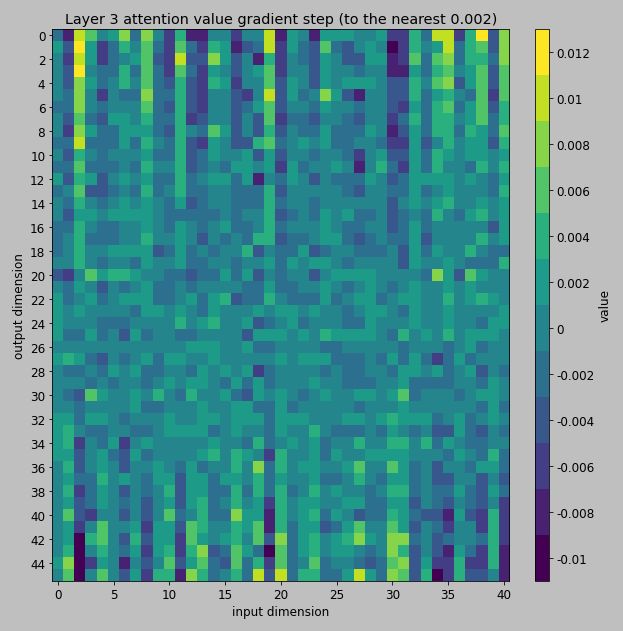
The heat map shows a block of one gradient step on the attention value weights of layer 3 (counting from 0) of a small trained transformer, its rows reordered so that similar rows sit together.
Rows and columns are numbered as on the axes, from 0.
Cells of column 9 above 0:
8
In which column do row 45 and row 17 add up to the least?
34
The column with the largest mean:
2
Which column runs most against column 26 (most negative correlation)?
11
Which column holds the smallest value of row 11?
27
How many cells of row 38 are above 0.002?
8
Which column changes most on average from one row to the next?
18
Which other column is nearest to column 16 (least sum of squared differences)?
10
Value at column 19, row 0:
0.01
